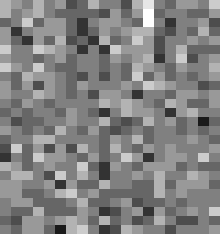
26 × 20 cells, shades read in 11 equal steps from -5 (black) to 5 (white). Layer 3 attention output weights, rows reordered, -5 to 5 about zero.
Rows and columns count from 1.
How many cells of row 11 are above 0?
8
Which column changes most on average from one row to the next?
10
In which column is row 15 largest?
6
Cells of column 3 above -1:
17
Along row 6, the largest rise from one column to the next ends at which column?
11
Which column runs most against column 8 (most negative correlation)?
5
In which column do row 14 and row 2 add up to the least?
19
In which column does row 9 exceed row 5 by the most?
3
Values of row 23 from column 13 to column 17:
-2 -1 -1 0 -1
